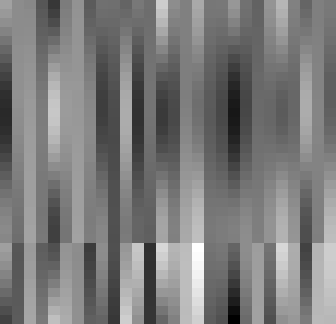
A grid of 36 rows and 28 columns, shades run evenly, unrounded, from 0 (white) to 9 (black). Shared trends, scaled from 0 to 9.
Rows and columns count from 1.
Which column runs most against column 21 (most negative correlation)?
26
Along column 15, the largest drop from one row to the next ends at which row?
28
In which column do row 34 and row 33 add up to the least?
17
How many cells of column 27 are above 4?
27
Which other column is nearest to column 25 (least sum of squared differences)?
22
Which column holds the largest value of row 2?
5
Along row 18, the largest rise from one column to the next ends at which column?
12
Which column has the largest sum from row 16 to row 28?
10
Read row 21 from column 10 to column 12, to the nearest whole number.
6 4 6
